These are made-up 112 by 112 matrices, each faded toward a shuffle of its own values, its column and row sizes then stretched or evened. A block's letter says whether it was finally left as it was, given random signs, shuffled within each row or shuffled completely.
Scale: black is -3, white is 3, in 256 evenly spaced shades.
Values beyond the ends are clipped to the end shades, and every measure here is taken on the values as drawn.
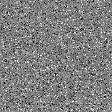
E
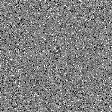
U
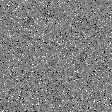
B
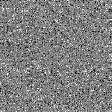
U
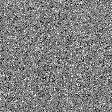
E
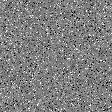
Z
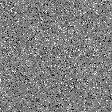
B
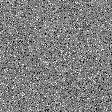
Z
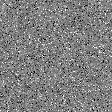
Z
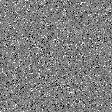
U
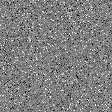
Z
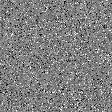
B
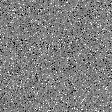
Z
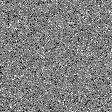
Z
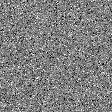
Z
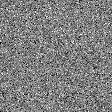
B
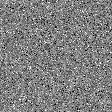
Z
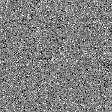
U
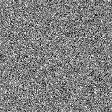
U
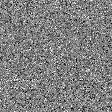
B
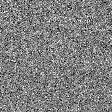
B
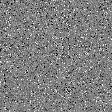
E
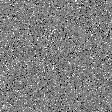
Z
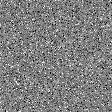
Z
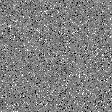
U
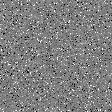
B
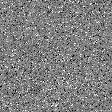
B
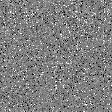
U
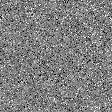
Z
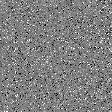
U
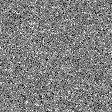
Z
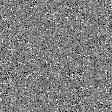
E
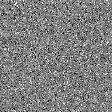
U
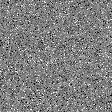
Z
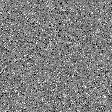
B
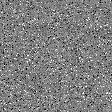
Z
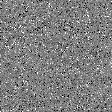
E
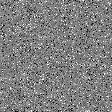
E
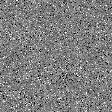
E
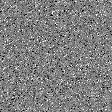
B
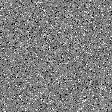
B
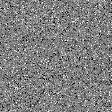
E
